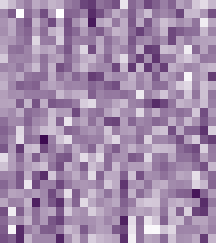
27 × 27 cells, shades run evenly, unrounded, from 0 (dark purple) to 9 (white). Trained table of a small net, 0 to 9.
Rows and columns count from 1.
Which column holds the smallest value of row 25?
16
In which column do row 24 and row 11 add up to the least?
25
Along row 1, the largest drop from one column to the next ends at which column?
17
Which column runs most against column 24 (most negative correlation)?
20
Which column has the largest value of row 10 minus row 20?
6
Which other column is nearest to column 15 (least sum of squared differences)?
14
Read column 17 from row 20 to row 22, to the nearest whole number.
7 5 6
